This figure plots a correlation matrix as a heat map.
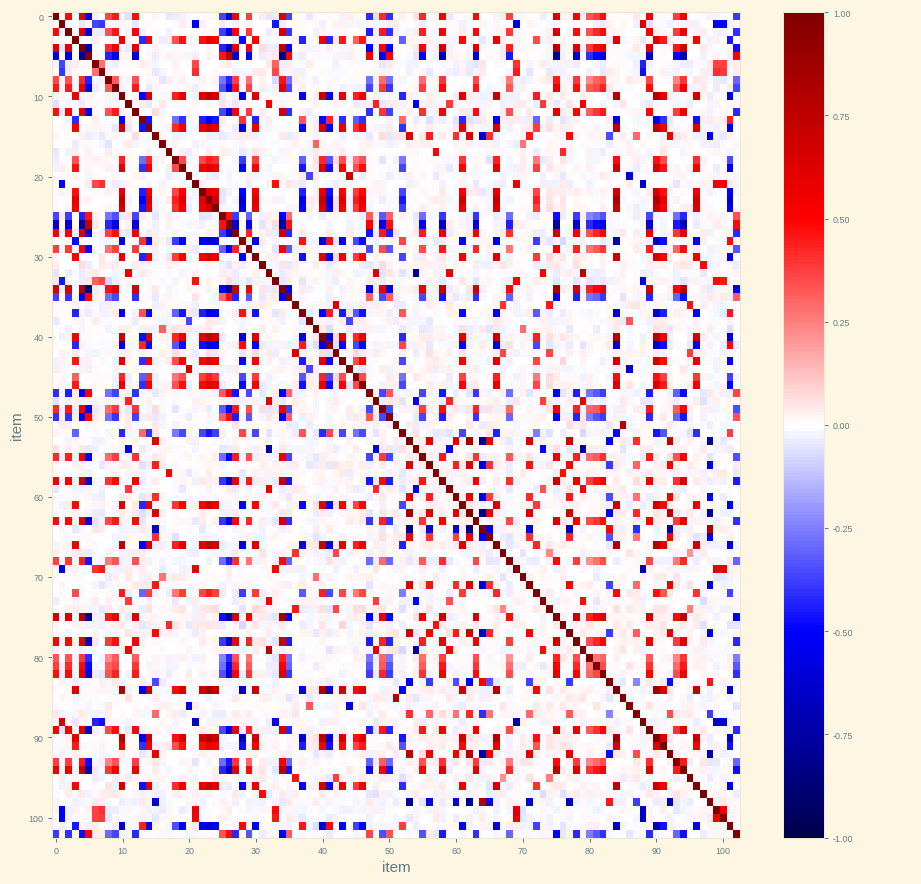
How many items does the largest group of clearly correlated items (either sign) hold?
29
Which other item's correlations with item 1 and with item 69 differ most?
88
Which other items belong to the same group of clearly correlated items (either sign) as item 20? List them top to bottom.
38, 44, 86
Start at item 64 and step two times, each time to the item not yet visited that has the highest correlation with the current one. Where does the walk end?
83
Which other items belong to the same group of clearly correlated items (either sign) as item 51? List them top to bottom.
85
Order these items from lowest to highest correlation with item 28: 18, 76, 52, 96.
96, 18, 76, 52
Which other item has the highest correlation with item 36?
42
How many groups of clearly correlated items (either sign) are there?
11
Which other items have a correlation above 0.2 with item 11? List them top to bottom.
32, 48, 59, 73, 79
